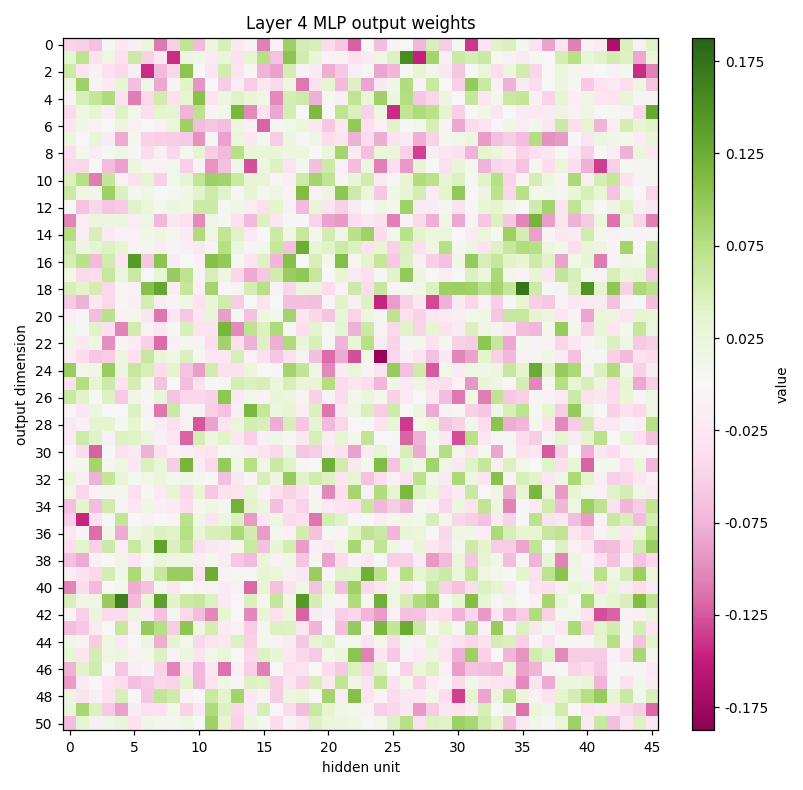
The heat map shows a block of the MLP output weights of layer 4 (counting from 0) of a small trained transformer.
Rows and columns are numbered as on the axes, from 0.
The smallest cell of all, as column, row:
24, 23
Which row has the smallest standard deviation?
44
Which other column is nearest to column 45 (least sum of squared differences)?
13
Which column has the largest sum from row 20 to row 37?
17
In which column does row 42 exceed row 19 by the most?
36
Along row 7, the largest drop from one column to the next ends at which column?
37
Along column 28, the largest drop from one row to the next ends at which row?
19
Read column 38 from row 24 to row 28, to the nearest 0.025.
0.1 0.075 -0.025 -0.05 -0.1
